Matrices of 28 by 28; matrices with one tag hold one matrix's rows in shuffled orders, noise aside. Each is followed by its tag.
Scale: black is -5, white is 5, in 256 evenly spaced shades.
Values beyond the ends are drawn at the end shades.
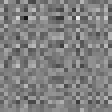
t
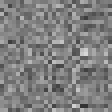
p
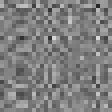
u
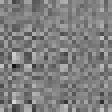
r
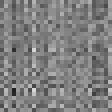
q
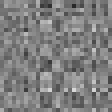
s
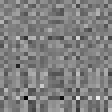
t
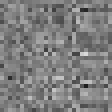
p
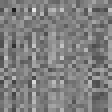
q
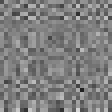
t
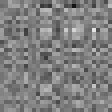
s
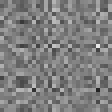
u
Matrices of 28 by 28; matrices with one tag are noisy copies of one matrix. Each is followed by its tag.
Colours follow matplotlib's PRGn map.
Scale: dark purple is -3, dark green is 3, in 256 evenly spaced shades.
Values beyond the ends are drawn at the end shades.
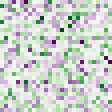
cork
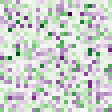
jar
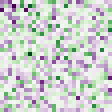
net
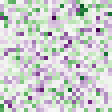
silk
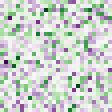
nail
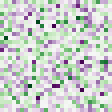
cork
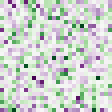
net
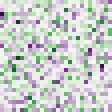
nail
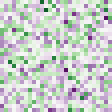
nail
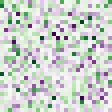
jar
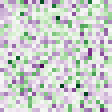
nail
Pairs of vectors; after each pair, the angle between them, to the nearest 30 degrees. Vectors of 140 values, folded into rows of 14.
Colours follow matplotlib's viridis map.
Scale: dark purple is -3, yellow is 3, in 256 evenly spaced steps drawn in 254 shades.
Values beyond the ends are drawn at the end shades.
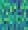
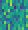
120 degrees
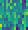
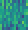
30 degrees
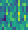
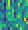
60 degrees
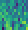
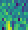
30 degrees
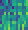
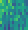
150 degrees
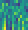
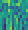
150 degrees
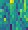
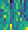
150 degrees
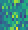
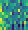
120 degrees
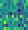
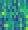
120 degrees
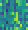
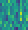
120 degrees
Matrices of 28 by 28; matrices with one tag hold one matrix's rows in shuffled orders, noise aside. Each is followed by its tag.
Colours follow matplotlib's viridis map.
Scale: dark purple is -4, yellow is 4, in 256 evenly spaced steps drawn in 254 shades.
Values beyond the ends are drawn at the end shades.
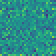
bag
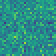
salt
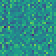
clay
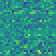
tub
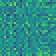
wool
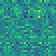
tub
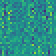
clay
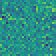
bag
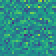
tub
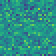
tub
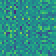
wool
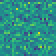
tub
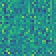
clay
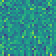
clay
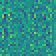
clay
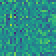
wool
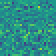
tub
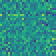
bag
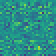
tub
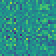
wool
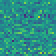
tub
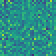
clay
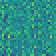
clay
